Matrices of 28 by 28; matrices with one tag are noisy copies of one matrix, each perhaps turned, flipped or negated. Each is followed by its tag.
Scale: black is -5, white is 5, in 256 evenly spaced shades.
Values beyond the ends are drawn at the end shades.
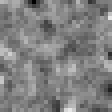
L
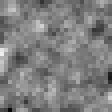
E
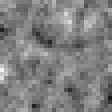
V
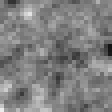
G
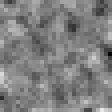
E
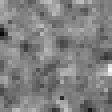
L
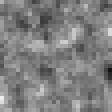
V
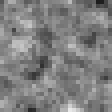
V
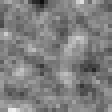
V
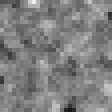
L
